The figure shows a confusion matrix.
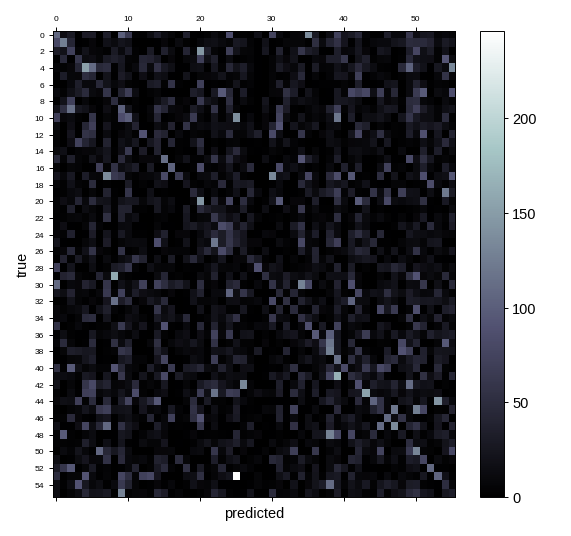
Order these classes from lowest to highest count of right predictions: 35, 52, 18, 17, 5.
18, 5, 17, 35, 52
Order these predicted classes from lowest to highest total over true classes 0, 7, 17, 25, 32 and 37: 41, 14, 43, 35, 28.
28, 43, 14, 35, 41
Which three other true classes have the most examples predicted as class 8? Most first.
29, 32, 40
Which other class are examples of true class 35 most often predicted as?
15
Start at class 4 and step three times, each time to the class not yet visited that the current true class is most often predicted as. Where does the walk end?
2
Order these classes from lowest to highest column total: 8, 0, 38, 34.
8, 0, 34, 38
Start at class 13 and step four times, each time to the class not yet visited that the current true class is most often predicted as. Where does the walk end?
48
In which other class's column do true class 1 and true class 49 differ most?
0
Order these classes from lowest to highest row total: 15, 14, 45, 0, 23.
14, 23, 15, 45, 0
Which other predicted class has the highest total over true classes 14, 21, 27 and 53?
25
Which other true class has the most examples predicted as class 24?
31
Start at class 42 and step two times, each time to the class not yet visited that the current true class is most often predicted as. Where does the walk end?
23
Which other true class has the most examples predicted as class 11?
43
